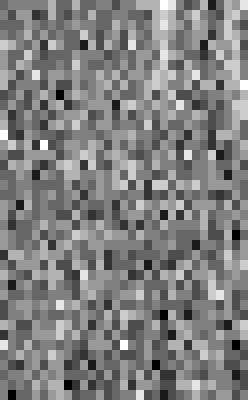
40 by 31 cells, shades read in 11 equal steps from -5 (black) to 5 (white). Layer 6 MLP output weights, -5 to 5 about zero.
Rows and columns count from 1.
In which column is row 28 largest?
11
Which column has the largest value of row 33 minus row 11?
9
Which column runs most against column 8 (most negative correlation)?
22
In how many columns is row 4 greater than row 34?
14
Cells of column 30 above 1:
10
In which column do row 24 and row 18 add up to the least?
30
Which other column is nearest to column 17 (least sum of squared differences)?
12
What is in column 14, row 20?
0
